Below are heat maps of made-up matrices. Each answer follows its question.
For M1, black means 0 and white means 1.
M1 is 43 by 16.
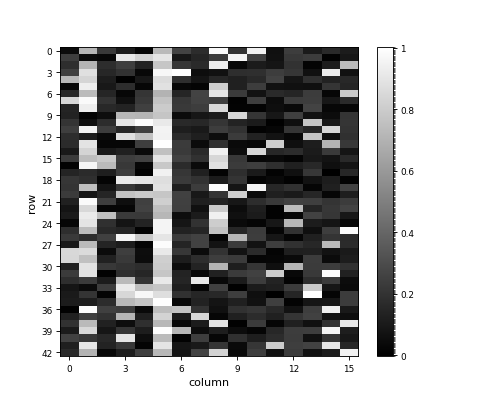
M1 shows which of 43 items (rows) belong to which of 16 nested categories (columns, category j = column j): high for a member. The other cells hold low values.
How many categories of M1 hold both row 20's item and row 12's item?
3
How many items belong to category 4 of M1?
10
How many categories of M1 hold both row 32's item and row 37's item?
3
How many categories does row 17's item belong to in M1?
1
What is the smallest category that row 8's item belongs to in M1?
8
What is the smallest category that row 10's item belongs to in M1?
13
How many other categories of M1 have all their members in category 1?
9
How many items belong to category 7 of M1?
2
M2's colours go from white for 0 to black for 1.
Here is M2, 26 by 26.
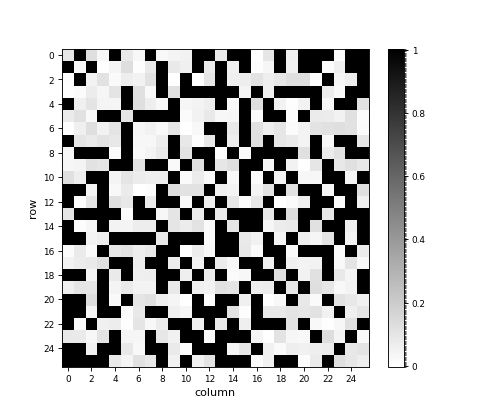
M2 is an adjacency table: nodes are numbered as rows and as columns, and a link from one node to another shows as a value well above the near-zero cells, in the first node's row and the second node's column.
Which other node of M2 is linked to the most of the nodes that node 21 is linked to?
node 24
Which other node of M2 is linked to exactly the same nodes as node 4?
node 7
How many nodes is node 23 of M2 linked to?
9
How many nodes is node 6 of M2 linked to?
4
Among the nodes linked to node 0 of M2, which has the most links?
node 15
